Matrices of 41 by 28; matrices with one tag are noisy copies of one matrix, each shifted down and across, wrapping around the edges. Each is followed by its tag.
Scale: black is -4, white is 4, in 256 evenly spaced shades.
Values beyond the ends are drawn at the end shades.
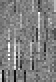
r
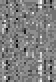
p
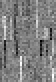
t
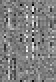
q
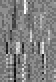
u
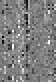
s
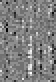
p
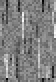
t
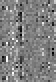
s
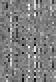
q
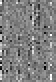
q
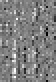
p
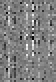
q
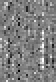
p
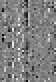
s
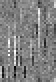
r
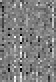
q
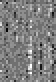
p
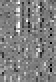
p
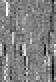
u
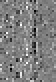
s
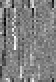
u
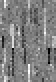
t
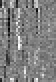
u
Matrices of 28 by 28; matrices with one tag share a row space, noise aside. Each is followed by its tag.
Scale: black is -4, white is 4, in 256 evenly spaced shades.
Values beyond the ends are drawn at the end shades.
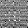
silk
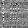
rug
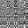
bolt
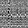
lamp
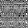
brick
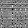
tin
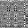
bolt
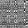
bolt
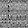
lamp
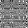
brick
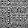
lamp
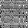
brick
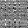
silk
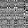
bolt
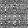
silk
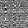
silk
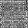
brick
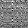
tin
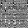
silk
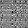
tin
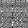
tin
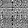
tin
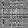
rug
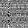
lamp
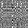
tin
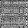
brick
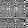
bolt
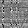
rug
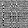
rug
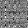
silk
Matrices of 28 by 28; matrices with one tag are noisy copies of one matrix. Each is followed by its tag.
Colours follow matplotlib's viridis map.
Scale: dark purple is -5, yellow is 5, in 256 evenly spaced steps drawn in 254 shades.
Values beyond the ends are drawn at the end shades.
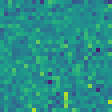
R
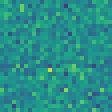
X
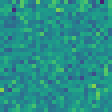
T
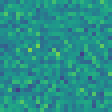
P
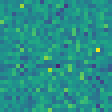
X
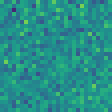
T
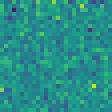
T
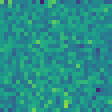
R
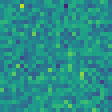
X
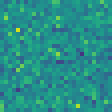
P
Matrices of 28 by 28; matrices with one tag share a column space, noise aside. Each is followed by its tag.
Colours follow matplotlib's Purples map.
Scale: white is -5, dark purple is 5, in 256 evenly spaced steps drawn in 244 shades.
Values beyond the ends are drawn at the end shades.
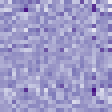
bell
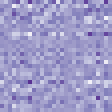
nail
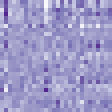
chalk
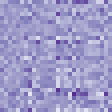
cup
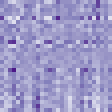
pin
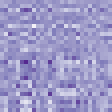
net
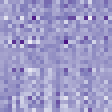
pin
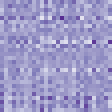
pin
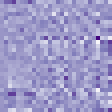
cup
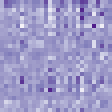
chalk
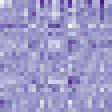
chalk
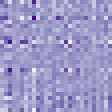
pin
